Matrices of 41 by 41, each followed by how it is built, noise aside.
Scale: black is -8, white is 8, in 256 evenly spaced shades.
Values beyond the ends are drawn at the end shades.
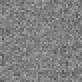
repeating rows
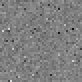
sparse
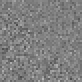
lower triangular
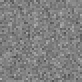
repeating columns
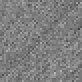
Hankel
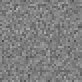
repeating columns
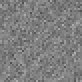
Hankel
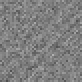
Hankel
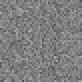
repeating rows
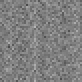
repeating rows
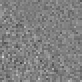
lower triangular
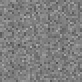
repeating rows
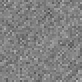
Hankel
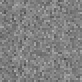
repeating rows
